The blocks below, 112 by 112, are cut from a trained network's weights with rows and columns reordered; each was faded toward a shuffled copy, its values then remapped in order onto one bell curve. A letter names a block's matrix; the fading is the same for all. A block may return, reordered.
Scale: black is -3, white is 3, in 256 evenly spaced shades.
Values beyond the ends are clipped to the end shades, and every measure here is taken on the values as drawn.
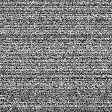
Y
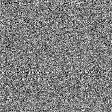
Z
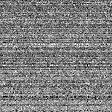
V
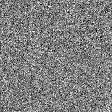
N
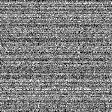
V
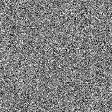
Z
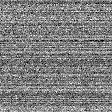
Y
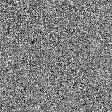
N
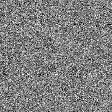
Z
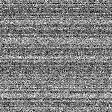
Y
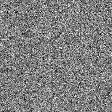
Z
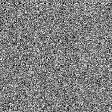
Z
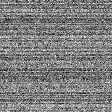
Y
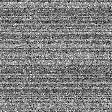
V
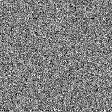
Z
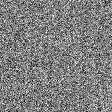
N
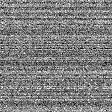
Y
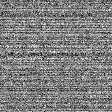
V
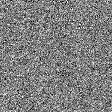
Z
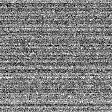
V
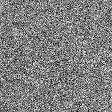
N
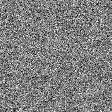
N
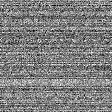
Y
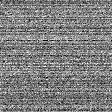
Y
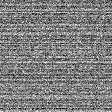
Y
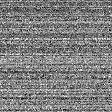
V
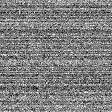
Y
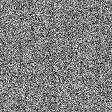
N
